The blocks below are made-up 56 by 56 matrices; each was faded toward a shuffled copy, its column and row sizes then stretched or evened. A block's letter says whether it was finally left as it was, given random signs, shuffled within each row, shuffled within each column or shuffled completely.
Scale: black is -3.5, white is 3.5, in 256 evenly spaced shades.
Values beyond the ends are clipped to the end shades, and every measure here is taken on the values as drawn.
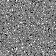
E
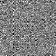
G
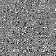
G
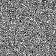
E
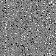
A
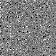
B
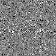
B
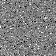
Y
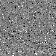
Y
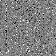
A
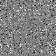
B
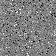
E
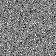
E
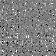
B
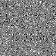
B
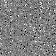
A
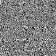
B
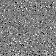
Y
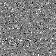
Y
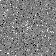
E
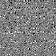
G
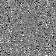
A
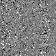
A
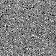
E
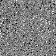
A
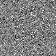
A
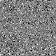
Y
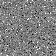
E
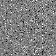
A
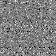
Y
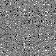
G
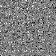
B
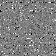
Y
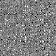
G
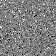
E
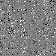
B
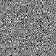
G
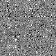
B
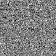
Y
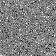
E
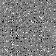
B
